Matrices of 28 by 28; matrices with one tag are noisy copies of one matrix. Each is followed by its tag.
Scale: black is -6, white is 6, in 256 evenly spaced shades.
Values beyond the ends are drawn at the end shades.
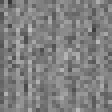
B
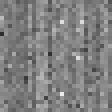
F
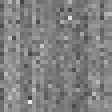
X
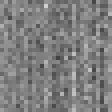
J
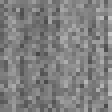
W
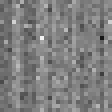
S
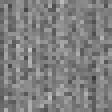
B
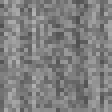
X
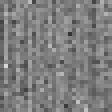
B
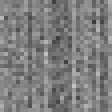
J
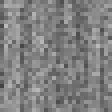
X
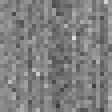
J
